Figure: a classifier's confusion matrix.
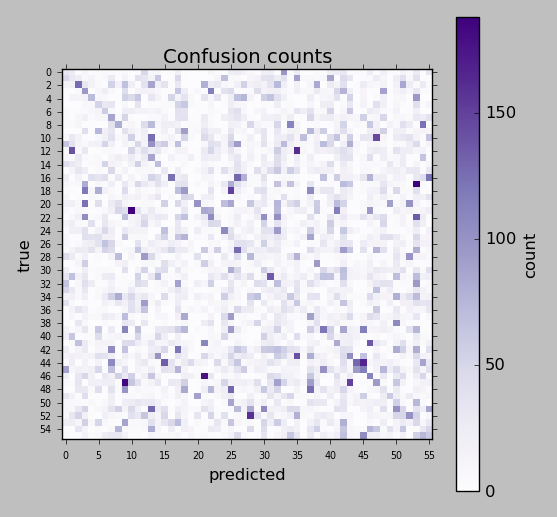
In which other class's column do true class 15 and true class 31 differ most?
14
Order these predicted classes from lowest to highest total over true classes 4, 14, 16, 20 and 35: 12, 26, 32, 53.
12, 32, 53, 26
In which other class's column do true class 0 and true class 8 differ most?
54
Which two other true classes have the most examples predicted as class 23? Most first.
27, 44
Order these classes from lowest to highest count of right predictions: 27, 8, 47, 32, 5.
27, 5, 32, 8, 47
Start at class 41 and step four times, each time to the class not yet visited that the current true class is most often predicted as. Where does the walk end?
47
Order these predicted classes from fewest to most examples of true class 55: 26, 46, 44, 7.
44, 46, 7, 26
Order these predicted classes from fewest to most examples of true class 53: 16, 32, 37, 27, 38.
27, 37, 38, 16, 32
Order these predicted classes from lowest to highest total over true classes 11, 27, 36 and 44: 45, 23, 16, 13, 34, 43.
34, 16, 13, 23, 43, 45
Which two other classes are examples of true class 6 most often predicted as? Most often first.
43, 40
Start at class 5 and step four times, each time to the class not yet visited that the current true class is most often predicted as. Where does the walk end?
9
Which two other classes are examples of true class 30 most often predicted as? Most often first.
25, 42
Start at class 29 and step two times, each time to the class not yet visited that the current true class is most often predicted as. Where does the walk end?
50
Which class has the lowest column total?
19
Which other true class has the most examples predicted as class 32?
22
